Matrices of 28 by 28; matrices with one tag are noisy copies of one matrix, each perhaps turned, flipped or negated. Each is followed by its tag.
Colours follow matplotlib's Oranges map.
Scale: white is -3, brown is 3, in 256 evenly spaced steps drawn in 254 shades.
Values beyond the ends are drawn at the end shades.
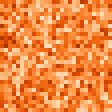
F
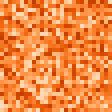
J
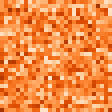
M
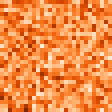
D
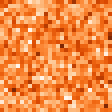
J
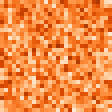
D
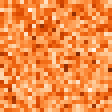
D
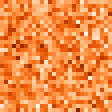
F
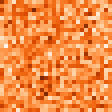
J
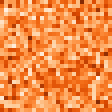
J
